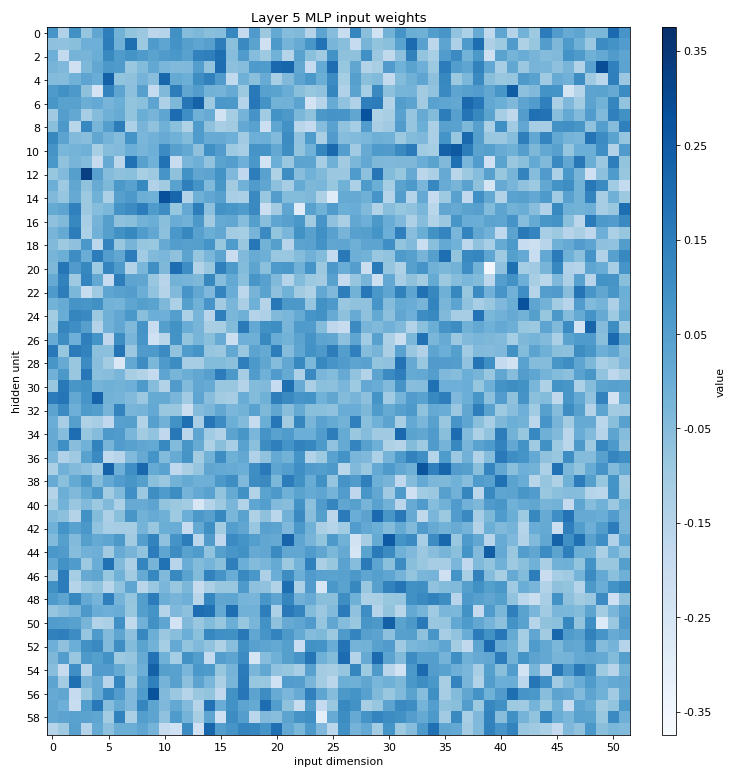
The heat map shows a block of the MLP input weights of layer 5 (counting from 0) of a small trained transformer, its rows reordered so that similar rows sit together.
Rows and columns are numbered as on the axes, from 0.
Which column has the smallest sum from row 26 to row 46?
5
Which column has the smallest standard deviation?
0
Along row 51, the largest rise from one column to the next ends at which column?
45
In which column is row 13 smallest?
39
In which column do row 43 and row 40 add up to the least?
13
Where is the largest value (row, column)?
12, 3
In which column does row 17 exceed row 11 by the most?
19
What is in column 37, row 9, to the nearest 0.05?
0.2
